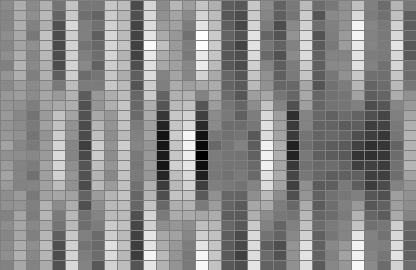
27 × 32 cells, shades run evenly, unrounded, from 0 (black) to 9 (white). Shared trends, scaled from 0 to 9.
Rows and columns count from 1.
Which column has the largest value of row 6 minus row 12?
16
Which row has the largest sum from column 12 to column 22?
5
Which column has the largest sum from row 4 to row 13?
12
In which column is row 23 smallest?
11
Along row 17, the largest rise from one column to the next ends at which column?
14
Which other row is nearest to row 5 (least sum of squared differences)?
26
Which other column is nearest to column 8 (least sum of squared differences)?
32
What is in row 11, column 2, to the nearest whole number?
5
